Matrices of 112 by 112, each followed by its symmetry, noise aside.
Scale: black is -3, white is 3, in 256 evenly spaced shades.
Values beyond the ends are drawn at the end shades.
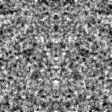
mirrored left to right.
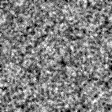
symmetric.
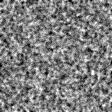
no symmetry.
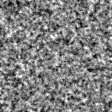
no symmetry.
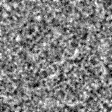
symmetric.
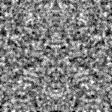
mirrored left to right.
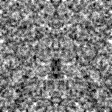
mirrored left to right.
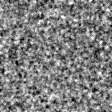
antisymmetric.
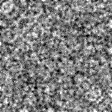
symmetric.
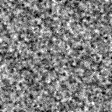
antisymmetric.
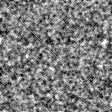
no symmetry.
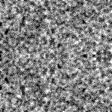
mirrored top to bottom.
